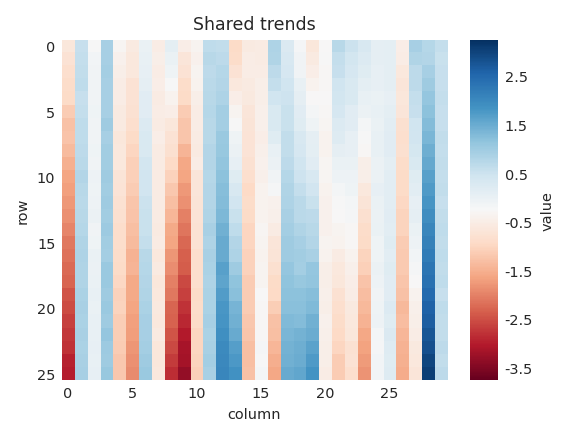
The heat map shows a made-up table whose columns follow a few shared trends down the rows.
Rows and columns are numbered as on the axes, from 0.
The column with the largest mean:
28
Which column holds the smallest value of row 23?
9
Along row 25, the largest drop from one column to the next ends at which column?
14
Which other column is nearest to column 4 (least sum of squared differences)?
10
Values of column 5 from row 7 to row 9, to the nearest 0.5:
-1 -1 -1
